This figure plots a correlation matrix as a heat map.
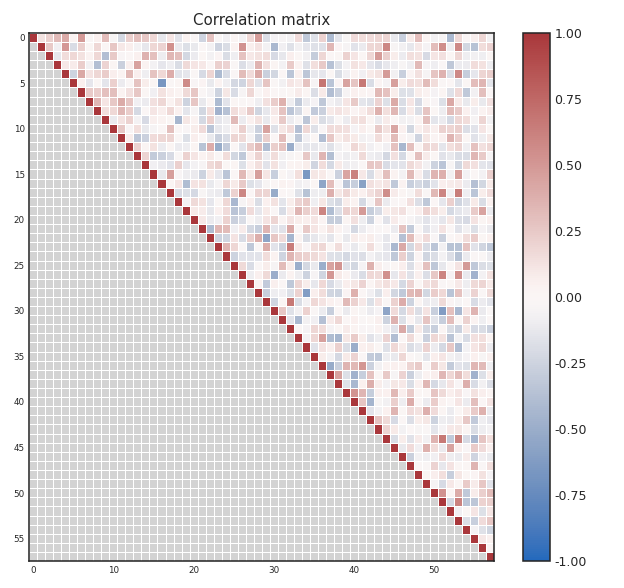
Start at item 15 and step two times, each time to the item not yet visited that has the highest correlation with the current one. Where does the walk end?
39
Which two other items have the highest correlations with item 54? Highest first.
25, 38
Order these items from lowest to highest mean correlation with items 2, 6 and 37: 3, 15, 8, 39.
3, 39, 15, 8
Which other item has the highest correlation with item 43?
2
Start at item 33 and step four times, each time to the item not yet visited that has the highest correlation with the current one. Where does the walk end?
19
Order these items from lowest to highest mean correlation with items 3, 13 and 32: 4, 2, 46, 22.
22, 4, 2, 46
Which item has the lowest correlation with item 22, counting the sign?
29
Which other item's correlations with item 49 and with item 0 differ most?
28
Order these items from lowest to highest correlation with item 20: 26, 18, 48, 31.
26, 48, 31, 18
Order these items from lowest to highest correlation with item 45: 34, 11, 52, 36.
36, 34, 11, 52
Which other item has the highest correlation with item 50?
51
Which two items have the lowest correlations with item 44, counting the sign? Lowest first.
30, 55
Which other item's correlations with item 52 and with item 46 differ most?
23
